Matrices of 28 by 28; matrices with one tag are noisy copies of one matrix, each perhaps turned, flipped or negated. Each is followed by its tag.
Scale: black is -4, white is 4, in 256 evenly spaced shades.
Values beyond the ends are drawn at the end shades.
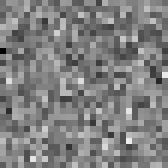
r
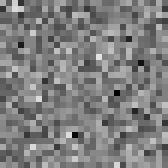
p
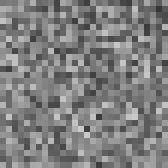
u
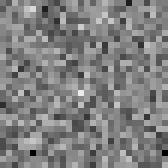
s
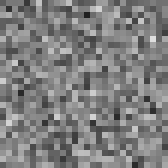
u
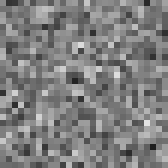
r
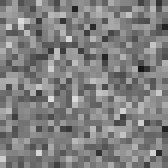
u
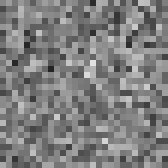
r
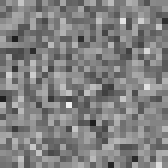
r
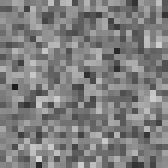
r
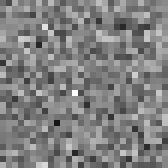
p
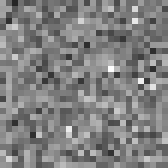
p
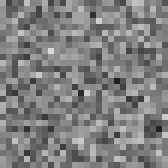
r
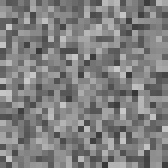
s
